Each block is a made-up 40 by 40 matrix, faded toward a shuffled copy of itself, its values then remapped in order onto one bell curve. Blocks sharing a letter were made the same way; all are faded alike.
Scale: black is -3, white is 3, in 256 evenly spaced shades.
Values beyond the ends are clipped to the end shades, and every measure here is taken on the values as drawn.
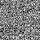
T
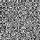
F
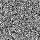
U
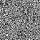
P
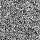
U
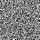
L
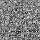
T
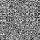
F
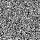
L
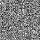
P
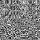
F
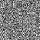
F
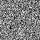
U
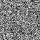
L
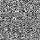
T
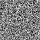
L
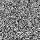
L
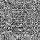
F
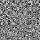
F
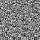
F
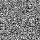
P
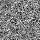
L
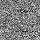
T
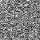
T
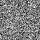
L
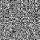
F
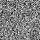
P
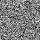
L
